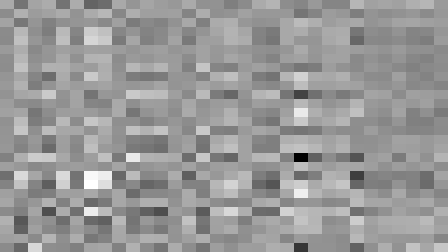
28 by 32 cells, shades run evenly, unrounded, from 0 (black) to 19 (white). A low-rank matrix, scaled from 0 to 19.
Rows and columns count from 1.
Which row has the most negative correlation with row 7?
1
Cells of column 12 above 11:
14
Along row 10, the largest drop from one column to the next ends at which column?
3
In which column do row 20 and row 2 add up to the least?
26
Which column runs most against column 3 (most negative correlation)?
22
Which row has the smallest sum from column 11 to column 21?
24
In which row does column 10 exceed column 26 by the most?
18
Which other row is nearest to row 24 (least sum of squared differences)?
17
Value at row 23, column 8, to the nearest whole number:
9
